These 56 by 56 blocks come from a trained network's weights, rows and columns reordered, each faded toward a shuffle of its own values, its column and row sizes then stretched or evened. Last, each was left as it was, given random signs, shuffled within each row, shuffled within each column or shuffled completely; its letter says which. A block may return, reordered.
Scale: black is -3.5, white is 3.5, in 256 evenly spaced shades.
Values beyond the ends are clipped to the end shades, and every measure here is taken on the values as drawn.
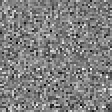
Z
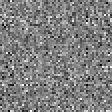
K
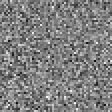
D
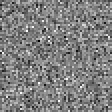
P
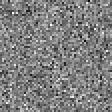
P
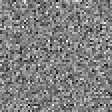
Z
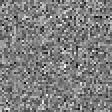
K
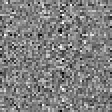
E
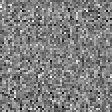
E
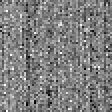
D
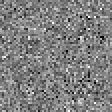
K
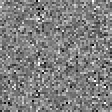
D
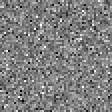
P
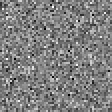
D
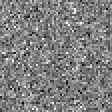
P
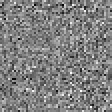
K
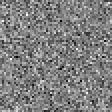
P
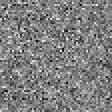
Z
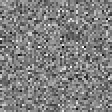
E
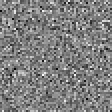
Z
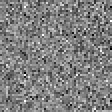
D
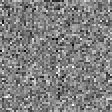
K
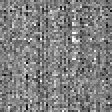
E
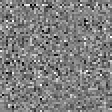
K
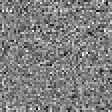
Z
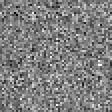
K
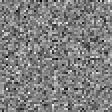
E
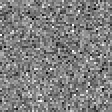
P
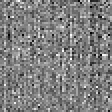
E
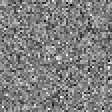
D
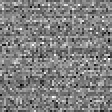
Z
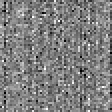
D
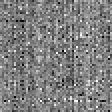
E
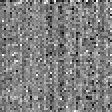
E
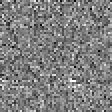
K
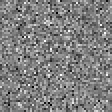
D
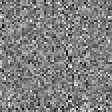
E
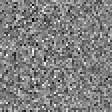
D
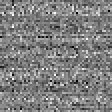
E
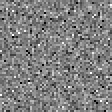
P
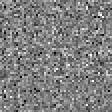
K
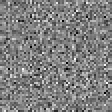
E
